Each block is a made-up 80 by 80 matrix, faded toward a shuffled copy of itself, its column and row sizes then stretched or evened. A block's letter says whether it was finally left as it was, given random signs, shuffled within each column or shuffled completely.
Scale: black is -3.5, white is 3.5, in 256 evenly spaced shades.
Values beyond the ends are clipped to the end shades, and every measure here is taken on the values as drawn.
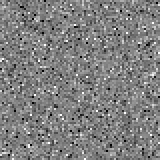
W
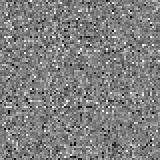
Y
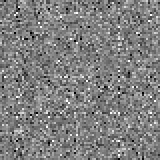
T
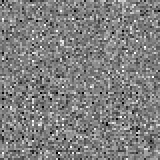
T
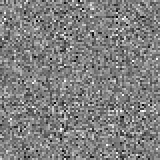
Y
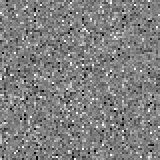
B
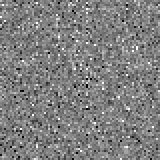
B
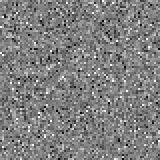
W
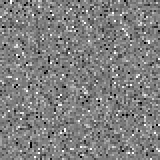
W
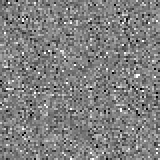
Y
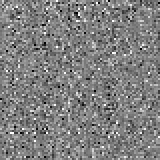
T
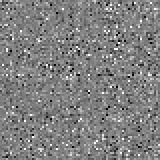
T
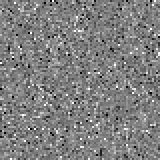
W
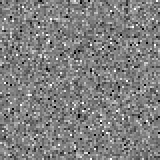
W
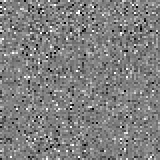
Y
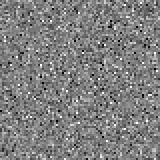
W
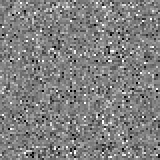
T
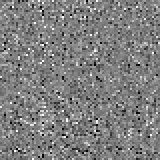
T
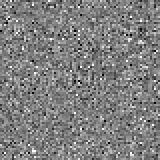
Y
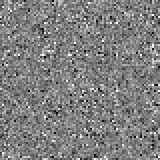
T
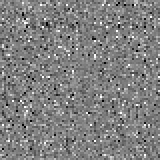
T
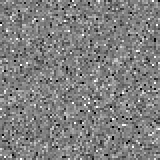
W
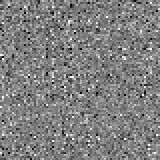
T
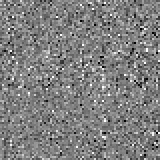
Y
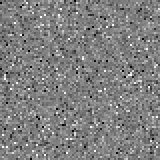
W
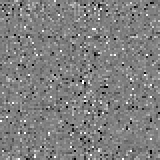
T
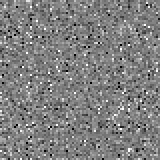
Y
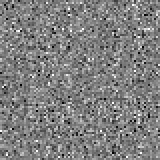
Y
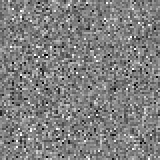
T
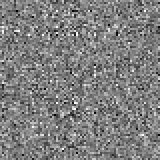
T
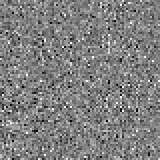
Y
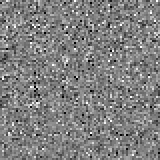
T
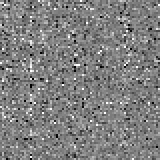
T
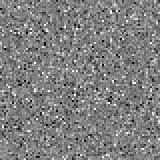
W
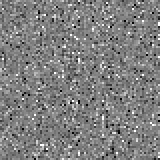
B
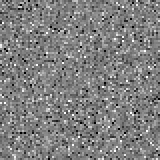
W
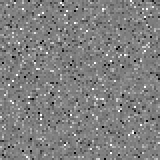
W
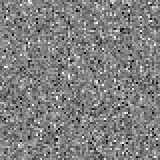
B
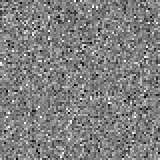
B
